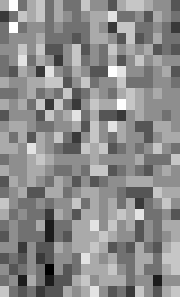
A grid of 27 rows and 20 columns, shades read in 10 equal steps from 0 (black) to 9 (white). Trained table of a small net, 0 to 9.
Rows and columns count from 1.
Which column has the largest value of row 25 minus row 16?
13
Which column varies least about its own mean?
19
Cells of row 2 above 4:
12
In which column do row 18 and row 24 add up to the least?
5
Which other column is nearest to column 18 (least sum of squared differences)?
3
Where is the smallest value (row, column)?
25, 6
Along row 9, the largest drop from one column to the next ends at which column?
9
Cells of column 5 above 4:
15
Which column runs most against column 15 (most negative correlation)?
20
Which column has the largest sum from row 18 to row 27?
11
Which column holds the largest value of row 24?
10
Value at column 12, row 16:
7
